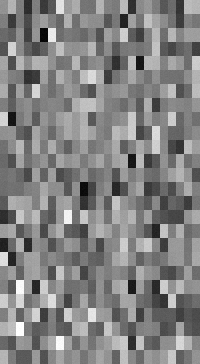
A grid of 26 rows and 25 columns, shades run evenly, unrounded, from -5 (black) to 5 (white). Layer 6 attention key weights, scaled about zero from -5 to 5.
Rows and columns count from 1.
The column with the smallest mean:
4
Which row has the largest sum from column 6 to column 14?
25
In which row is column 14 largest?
24
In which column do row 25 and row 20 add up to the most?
8
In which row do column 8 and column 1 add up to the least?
18
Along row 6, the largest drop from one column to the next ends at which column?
14
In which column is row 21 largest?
3
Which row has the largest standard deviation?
21
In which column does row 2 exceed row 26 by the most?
6
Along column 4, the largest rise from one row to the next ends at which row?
19
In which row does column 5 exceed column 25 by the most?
23
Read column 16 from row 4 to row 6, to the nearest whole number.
0 -1 0
